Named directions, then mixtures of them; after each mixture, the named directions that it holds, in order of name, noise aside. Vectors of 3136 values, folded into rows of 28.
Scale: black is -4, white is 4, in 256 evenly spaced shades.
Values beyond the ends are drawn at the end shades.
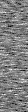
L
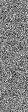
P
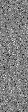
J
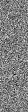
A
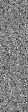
J.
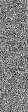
P.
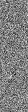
A, P.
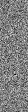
A, J.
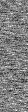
A, L.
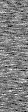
L.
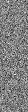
A, J, P.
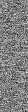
L, P.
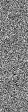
A.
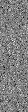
J.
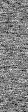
J, L.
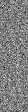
J.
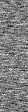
A, L.
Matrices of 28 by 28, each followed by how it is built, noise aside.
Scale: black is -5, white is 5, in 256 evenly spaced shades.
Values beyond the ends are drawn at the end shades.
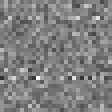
uneven rows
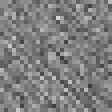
Toeplitz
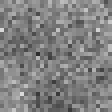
smooth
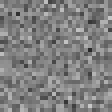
noise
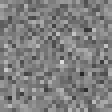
noise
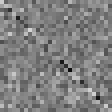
diagonal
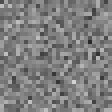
noise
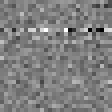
uneven rows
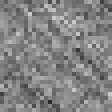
Toeplitz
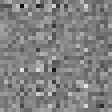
low rank
